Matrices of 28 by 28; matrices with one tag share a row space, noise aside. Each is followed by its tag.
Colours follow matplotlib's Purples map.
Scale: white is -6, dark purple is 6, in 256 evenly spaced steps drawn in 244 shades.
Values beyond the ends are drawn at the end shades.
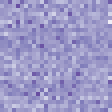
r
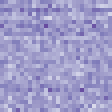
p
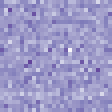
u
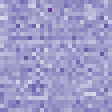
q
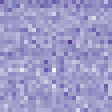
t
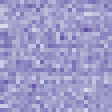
q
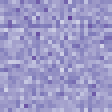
u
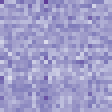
p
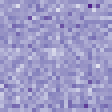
p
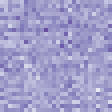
u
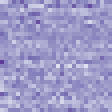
q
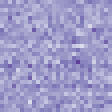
p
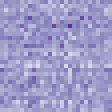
u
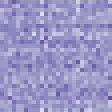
r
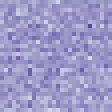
p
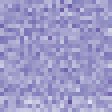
u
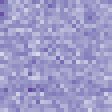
q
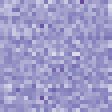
r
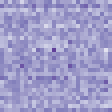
t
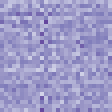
r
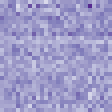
p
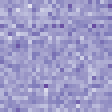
p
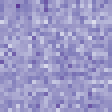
p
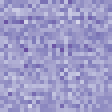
u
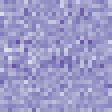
u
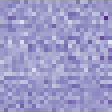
t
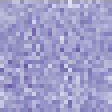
u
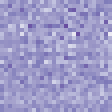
t
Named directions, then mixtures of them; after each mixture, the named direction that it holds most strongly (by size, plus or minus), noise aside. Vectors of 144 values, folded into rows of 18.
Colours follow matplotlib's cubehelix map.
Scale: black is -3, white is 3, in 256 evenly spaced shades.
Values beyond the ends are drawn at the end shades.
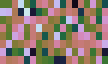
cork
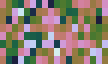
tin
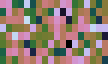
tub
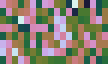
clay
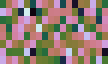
cork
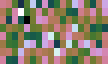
tin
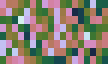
clay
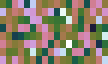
tub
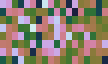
clay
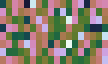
tub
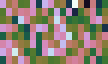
clay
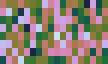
clay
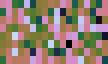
tub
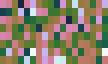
cork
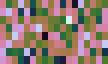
cork
